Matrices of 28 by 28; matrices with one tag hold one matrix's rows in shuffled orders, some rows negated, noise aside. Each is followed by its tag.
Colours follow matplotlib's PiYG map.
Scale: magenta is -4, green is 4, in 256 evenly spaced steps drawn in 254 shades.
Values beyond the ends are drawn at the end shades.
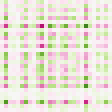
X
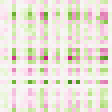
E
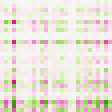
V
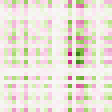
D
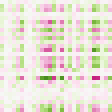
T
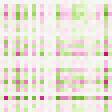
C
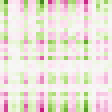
X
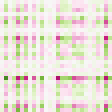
C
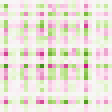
X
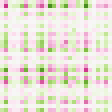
X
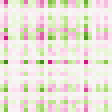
X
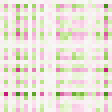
C
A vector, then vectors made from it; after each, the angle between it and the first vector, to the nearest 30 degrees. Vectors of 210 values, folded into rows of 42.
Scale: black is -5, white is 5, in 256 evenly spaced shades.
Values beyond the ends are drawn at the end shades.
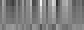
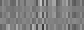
60 degrees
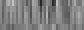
150 degrees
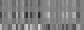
90 degrees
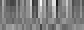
30 degrees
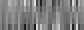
120 degrees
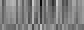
150 degrees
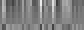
30 degrees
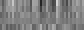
150 degrees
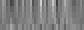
30 degrees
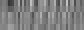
60 degrees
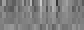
30 degrees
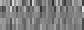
120 degrees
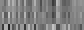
120 degrees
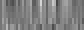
30 degrees
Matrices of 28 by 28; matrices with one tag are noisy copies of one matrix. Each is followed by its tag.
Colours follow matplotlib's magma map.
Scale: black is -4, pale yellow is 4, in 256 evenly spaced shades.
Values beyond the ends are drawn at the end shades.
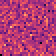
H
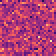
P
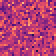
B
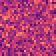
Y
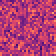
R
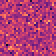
H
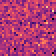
Y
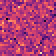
B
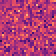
Y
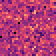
Y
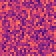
R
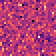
R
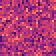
Y
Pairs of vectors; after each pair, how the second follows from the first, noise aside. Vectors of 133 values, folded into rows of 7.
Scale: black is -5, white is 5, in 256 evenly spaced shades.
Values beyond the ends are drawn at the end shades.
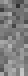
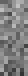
negated.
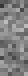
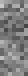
negated.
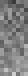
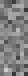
sign-scrambled.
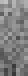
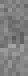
wrapped around, shrunk.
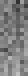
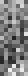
wrapped around, negated, scaled up.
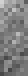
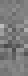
wrapped around, partly zeroed.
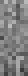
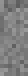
wrapped around, shrunk.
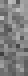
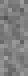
wrapped around, shrunk.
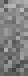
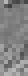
negated, partly zeroed.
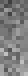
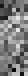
wrapped around, negated, scaled up.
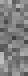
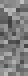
wrapped around, negated.
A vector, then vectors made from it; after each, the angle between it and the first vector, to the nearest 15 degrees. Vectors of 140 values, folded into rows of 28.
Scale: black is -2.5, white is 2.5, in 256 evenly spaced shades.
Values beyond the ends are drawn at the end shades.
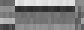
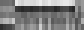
15 degrees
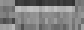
165 degrees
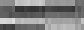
45 degrees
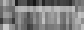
150 degrees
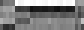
15 degrees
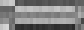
135 degrees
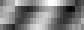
60 degrees
